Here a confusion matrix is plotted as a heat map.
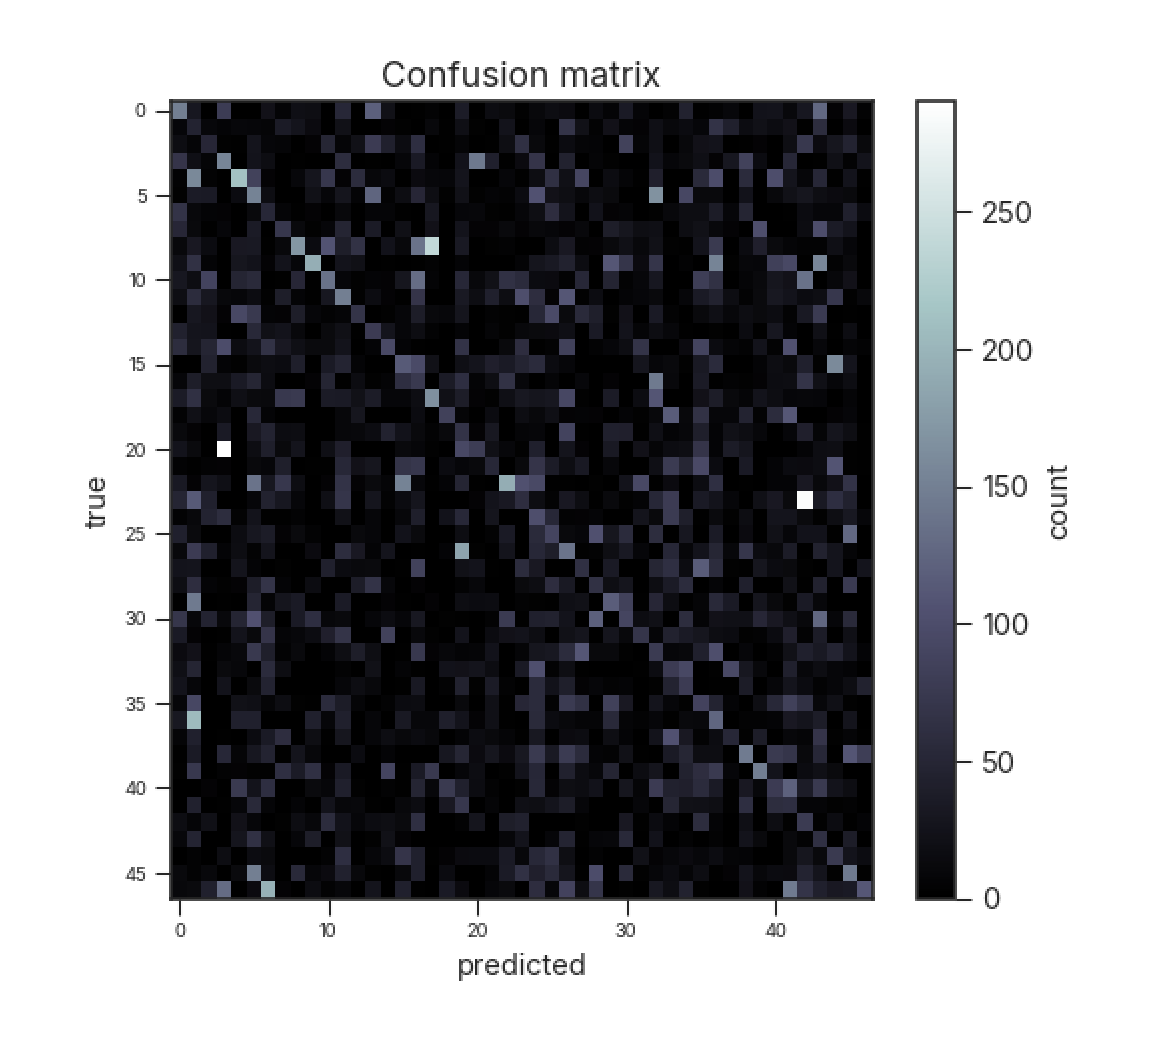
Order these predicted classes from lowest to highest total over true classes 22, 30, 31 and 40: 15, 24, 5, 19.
19, 15, 24, 5
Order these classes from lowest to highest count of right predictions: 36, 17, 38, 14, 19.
19, 14, 36, 38, 17
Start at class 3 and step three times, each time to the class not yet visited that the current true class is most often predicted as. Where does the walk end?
26
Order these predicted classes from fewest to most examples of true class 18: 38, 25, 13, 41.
13, 25, 38, 41
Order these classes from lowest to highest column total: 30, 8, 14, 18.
18, 14, 8, 30
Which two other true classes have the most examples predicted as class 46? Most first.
38, 34
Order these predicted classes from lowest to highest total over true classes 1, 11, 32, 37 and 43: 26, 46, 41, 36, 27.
46, 41, 27, 36, 26
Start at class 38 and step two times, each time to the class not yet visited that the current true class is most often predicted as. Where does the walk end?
5
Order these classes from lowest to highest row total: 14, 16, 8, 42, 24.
42, 24, 16, 14, 8
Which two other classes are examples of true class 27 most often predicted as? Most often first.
35, 16
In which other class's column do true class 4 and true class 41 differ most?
1
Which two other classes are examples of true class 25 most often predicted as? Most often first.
45, 28
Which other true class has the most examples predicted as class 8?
17
